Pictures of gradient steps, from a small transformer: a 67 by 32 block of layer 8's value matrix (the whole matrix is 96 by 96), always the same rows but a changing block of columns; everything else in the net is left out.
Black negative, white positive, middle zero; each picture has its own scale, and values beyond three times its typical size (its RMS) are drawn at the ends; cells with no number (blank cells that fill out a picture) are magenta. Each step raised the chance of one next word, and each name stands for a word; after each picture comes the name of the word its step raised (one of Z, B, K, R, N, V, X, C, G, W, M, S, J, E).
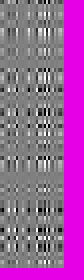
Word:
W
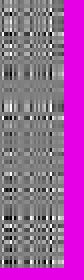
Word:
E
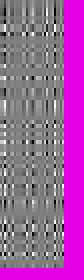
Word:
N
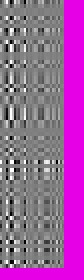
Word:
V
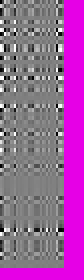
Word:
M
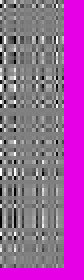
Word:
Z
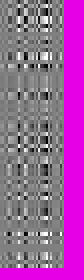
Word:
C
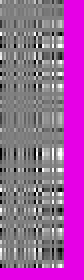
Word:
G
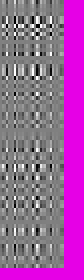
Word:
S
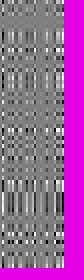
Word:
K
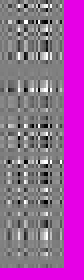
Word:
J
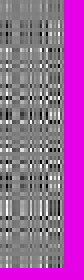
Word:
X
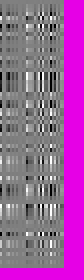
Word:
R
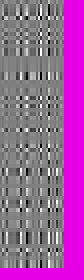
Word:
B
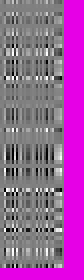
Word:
G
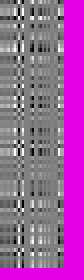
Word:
B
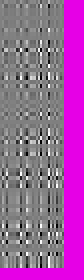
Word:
K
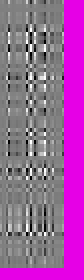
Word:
M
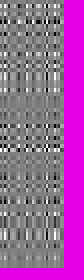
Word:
J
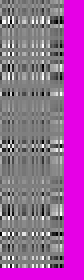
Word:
C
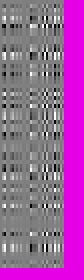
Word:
S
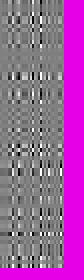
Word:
C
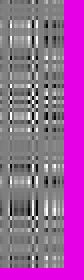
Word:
X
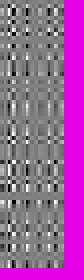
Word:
N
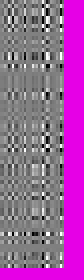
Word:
C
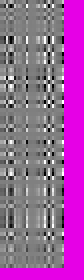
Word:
Z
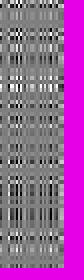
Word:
Z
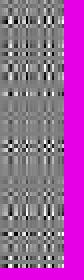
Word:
C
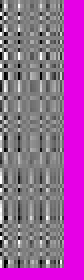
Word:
E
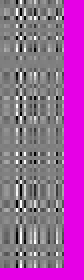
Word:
B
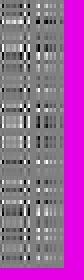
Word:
J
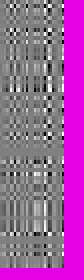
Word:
M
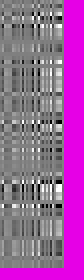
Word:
R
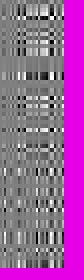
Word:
B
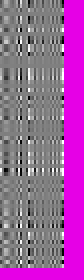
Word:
V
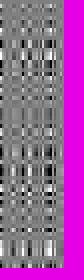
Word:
G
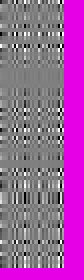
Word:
K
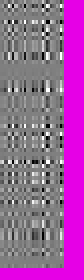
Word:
J
